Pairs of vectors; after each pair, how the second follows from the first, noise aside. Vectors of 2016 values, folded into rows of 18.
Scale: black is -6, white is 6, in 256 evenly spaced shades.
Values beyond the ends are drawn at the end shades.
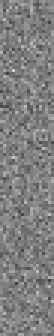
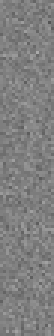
reversed, negated, shrunk.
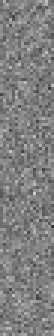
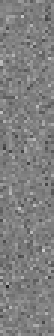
wrapped around, partly zeroed.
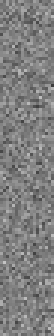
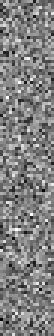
reversed, negated, scaled up.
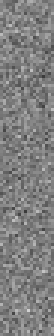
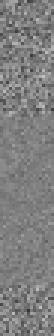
negated, partly zeroed.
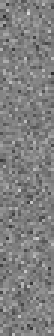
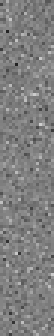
wrapped around, negated, partly zeroed.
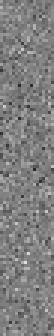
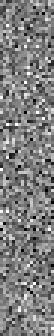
reversed, scaled up.
